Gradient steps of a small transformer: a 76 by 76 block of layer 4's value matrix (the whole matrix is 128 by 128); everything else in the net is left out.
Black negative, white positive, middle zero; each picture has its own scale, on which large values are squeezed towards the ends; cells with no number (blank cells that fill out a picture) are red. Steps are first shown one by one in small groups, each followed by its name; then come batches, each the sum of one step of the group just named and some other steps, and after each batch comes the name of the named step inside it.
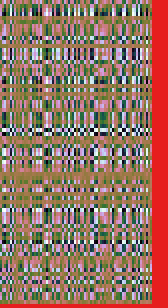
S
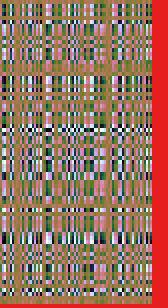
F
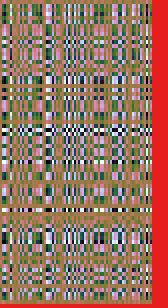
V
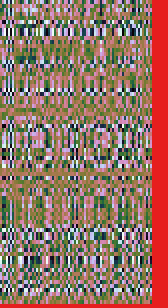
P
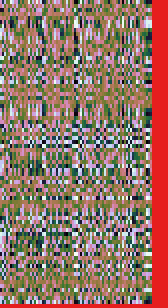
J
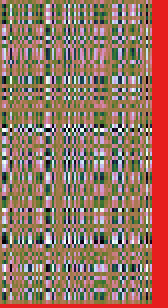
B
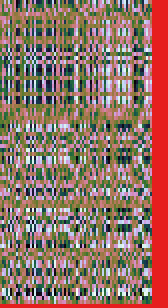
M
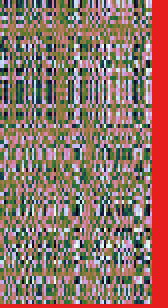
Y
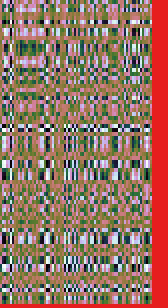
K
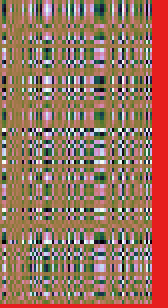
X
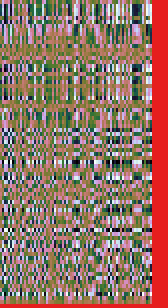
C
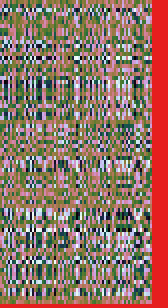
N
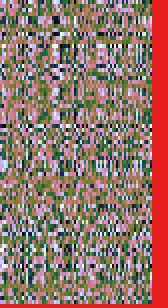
J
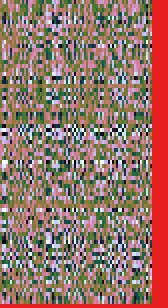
V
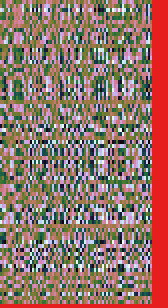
X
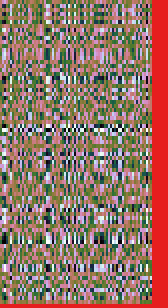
B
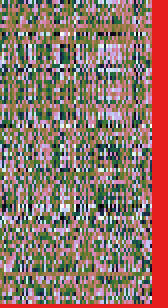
Y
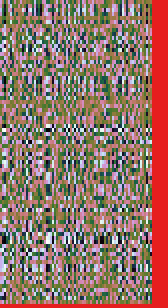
B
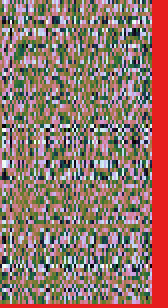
K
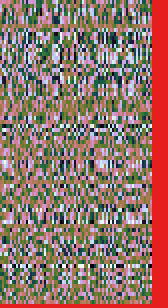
S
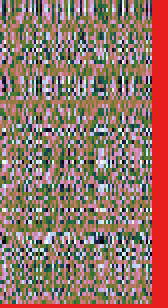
X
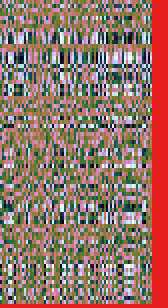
P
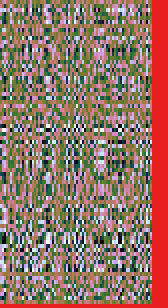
B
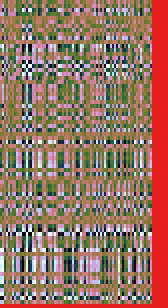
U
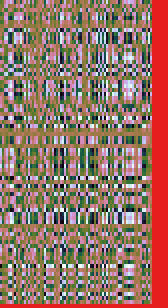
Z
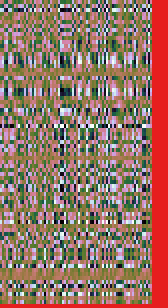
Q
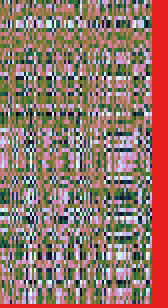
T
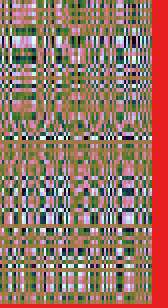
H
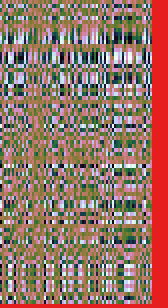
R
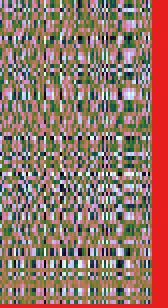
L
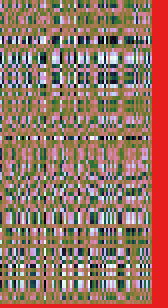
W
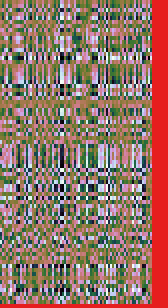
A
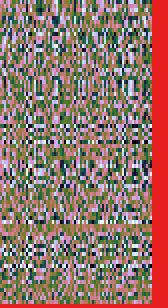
Z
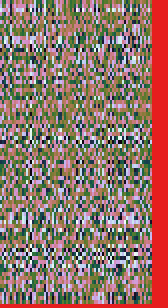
H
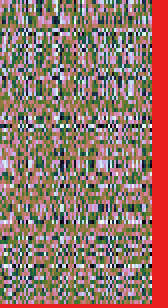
Z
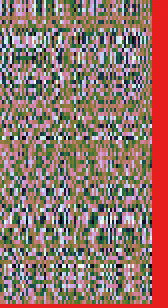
H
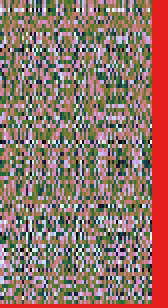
U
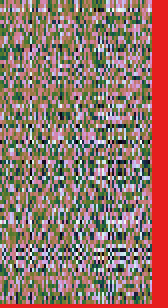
Z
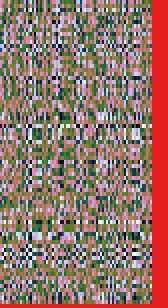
Q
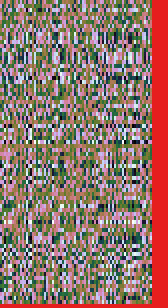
R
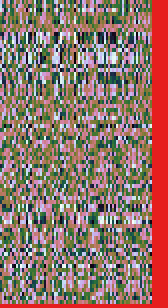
W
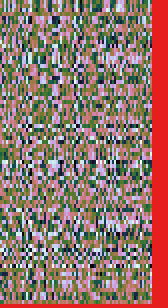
W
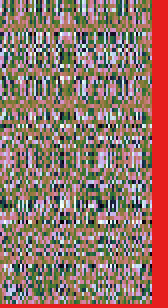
A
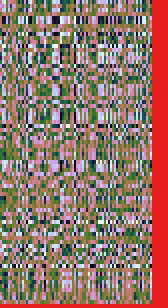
W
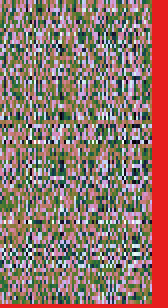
Z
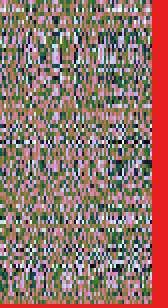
W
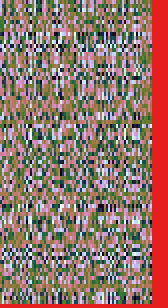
L
